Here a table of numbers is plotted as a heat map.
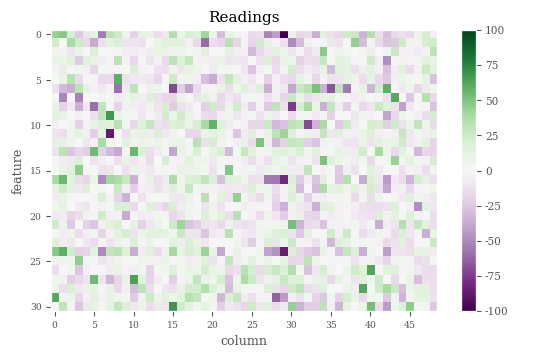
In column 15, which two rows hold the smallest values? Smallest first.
6, 13
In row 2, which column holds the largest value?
34
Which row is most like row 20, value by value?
18
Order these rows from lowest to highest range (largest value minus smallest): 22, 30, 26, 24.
22, 26, 30, 24
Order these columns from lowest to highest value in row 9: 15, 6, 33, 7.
33, 15, 6, 7
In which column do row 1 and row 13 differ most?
5
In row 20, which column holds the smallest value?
9
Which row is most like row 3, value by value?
17
